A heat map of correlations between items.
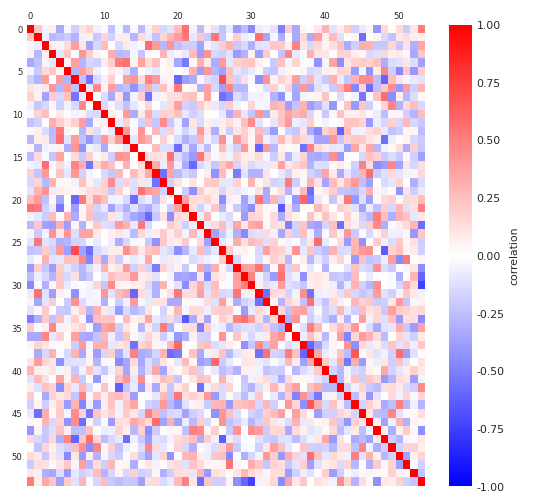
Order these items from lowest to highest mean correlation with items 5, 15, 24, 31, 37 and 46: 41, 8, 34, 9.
34, 9, 8, 41
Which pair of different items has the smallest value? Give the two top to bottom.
30, 53
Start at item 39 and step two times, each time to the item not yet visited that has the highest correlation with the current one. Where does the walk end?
1
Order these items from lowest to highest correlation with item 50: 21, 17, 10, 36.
17, 10, 36, 21
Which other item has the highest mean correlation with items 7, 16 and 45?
49
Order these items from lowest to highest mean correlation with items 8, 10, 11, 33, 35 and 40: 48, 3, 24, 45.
45, 48, 24, 3
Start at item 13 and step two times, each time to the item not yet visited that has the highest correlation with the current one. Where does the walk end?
12
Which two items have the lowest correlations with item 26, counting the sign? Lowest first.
48, 8
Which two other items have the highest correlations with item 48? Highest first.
8, 5
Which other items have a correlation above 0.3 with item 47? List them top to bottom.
22, 23, 28, 30, 31
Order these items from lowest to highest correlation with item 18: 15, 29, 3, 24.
29, 15, 24, 3
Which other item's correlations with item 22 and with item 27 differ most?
16
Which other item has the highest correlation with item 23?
15
